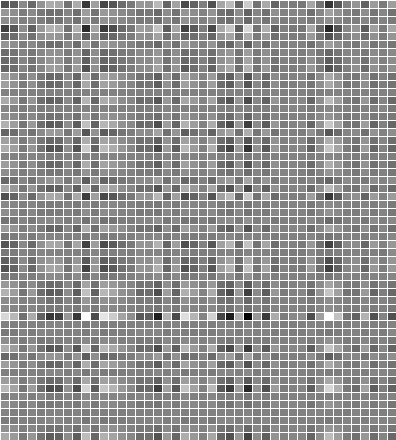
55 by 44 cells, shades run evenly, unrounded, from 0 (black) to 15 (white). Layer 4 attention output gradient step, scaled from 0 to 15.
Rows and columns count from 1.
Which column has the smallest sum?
28
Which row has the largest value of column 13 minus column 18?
40
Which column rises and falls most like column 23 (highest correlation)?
34
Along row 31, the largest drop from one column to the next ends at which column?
10
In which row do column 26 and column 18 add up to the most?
4
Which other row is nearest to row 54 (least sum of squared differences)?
3
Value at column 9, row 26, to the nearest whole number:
7
